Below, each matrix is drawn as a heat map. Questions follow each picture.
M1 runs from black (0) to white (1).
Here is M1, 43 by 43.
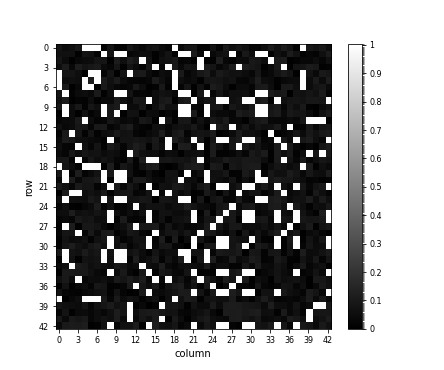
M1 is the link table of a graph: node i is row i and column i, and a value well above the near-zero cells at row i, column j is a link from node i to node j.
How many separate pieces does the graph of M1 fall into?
3
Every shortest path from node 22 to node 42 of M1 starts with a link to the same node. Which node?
node 17
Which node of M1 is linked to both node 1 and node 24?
node 27
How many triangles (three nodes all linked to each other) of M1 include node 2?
1
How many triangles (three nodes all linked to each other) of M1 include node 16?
3
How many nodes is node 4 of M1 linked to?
6
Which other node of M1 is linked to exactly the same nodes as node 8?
node 37
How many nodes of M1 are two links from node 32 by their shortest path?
3
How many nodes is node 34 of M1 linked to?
9
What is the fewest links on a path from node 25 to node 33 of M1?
5
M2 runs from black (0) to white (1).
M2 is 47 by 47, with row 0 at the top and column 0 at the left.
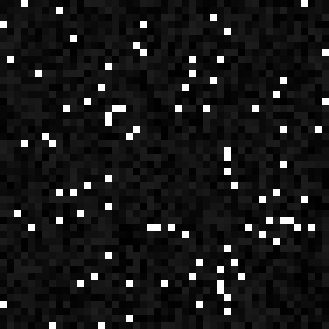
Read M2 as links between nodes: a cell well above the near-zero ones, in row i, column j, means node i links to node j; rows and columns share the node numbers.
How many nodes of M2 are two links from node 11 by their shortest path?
4
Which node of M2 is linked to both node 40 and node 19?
node 18
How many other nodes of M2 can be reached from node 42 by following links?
7
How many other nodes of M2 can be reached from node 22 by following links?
7
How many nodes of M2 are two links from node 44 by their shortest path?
6
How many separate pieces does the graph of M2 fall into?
4
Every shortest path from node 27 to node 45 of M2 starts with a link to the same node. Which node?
node 8
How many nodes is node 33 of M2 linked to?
2
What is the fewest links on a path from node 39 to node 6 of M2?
7
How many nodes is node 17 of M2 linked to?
1
